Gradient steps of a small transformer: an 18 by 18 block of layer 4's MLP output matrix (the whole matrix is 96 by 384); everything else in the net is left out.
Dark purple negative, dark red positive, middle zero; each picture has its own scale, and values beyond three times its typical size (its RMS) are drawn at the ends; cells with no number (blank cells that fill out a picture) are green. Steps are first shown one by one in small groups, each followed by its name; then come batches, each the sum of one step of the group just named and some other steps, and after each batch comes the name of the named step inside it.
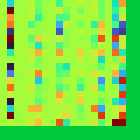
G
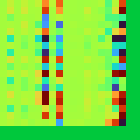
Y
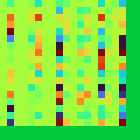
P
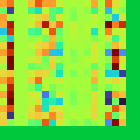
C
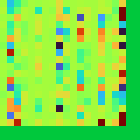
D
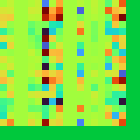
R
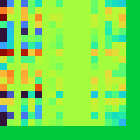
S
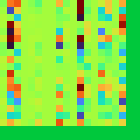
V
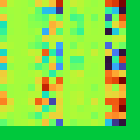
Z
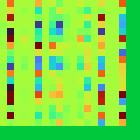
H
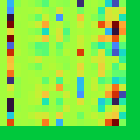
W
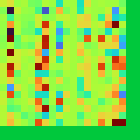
W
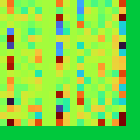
D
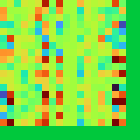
Y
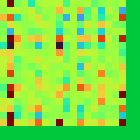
V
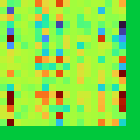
Y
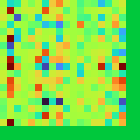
R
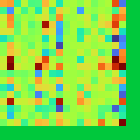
P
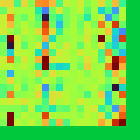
G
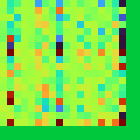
P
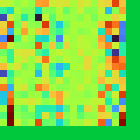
H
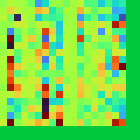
V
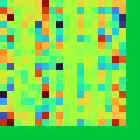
H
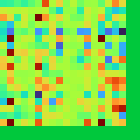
Z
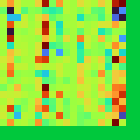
V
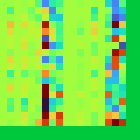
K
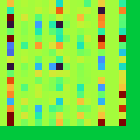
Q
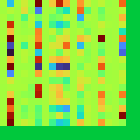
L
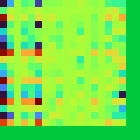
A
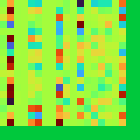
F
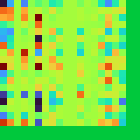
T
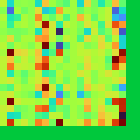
K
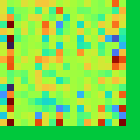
L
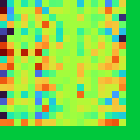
T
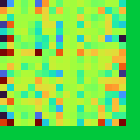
A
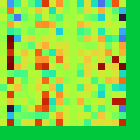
F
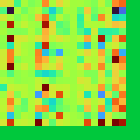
K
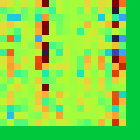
K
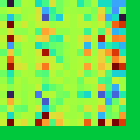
K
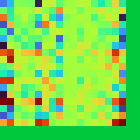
A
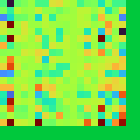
L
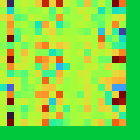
L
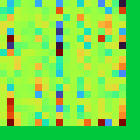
Q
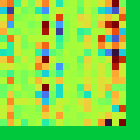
Q
